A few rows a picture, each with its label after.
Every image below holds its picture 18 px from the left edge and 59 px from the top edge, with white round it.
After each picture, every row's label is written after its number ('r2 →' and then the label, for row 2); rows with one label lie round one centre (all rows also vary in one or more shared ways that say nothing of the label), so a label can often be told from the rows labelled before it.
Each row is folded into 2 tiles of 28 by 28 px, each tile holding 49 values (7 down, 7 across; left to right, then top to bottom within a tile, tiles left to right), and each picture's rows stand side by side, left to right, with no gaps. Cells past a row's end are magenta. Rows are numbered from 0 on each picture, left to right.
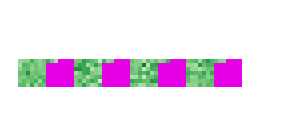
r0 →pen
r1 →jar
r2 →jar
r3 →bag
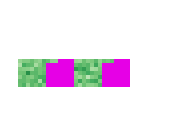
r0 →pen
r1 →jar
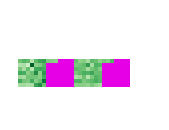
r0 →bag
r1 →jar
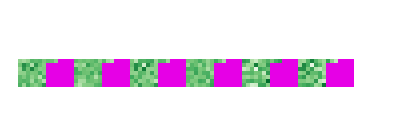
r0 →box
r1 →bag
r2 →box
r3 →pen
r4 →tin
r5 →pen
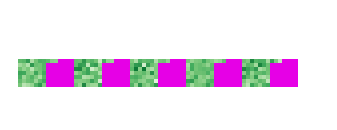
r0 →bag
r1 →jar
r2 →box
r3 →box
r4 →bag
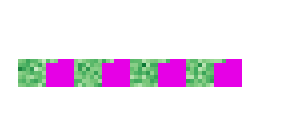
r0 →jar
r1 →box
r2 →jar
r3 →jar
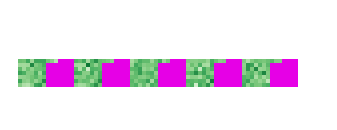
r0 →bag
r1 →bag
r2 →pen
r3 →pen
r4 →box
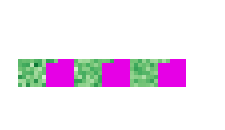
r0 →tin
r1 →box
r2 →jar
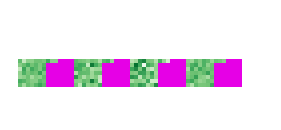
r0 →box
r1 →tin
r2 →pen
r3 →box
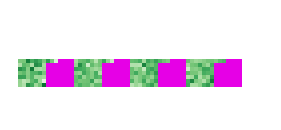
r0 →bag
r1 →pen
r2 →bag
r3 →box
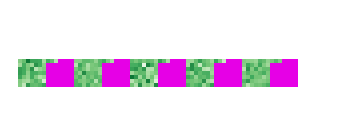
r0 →bag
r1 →pen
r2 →tin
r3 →pen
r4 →box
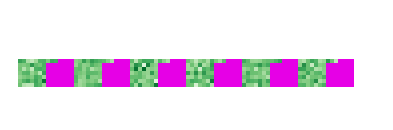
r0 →tin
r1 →bag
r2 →box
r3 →pen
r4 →tin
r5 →pen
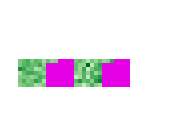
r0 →jar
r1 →jar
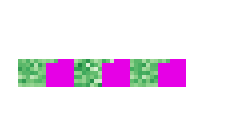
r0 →jar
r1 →pen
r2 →jar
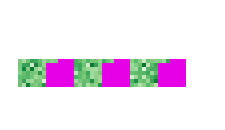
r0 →box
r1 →tin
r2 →jar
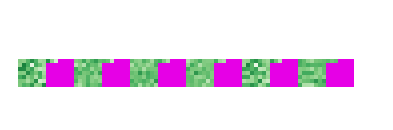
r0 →pen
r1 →bag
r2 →pen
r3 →pen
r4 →pen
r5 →tin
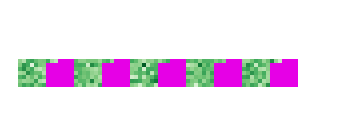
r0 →pen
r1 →tin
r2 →jar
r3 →bag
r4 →pen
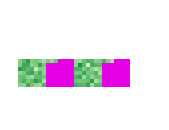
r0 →jar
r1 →pen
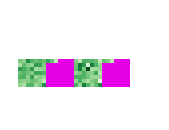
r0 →bag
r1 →box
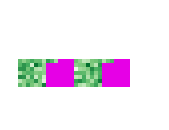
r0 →tin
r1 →box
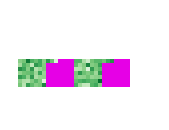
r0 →bag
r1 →tin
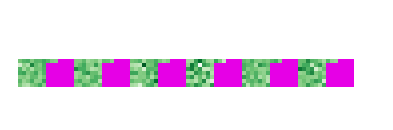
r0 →bag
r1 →jar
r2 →bag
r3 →pen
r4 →tin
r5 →jar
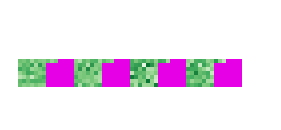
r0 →jar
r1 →box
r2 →tin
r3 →pen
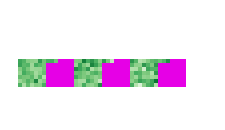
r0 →tin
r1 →bag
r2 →tin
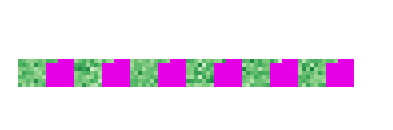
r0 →tin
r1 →jar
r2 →pen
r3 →jar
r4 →bag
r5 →box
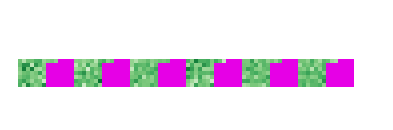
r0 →box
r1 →pen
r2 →box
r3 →bag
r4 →jar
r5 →pen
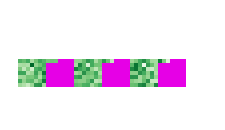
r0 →bag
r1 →pen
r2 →pen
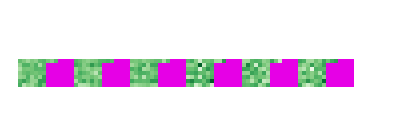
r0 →box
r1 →tin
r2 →jar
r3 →jar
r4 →pen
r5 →tin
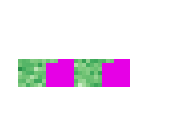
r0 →jar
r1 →bag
